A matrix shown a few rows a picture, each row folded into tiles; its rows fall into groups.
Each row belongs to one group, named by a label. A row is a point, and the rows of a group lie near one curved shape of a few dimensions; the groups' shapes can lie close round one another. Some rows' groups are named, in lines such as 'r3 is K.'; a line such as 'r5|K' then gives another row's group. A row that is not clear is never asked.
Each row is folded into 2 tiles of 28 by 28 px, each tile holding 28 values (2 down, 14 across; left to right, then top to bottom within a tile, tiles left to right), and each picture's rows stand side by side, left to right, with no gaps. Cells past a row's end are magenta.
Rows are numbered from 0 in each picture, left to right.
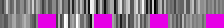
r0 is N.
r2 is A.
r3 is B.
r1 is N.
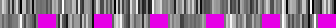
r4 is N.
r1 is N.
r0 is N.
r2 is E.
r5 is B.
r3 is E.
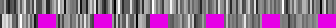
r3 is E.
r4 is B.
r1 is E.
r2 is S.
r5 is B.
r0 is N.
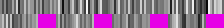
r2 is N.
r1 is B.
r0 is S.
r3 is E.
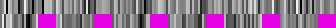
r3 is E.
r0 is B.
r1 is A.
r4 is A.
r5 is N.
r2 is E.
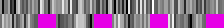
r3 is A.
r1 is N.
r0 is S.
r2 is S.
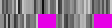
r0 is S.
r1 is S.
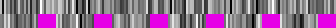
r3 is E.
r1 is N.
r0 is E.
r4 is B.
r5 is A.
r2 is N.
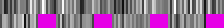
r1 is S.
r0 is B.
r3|N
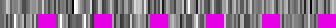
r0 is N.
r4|A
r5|E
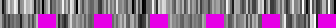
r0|A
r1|N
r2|E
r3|E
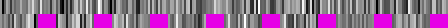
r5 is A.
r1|B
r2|S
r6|E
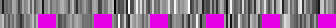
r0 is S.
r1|N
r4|S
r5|E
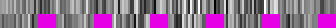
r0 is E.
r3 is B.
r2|B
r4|E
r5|S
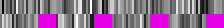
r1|N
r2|E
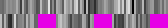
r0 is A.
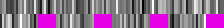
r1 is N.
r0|N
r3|A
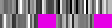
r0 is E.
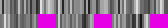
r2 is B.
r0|E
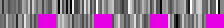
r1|S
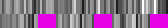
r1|N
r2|B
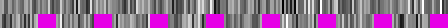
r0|A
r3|B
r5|S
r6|S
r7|A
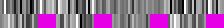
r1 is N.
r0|E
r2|N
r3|S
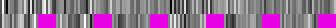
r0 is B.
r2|S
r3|S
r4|S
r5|E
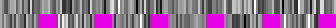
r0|A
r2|E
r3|S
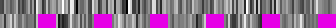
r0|N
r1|N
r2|S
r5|N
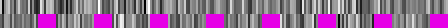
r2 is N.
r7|N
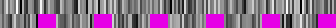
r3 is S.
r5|N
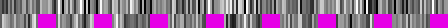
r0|B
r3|E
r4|N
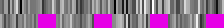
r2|S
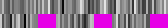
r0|A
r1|B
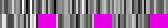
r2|N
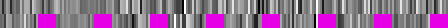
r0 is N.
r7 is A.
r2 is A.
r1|E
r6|N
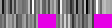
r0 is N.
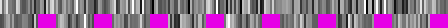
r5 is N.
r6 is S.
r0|E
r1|E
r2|E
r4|E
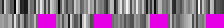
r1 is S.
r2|A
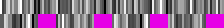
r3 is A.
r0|E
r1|S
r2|B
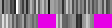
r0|S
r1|A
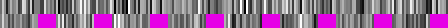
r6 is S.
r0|B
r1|S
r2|S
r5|N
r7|E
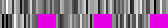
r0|N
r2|S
